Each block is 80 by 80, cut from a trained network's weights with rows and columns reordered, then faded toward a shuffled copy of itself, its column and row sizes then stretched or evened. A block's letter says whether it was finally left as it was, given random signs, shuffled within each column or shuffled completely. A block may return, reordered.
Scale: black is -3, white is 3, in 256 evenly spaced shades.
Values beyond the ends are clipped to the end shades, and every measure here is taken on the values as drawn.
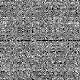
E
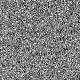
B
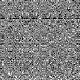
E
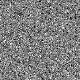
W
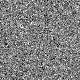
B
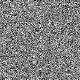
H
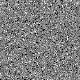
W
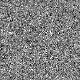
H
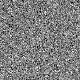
W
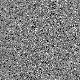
W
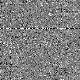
H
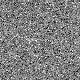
B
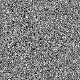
W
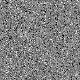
W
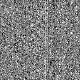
W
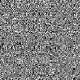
E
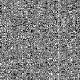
E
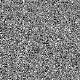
H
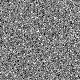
B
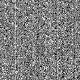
W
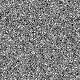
B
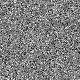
B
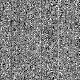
W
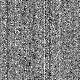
W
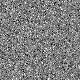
B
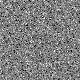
B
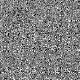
H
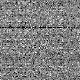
E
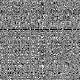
E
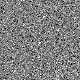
W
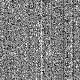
W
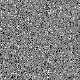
W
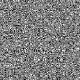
E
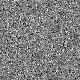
B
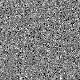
W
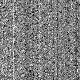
W
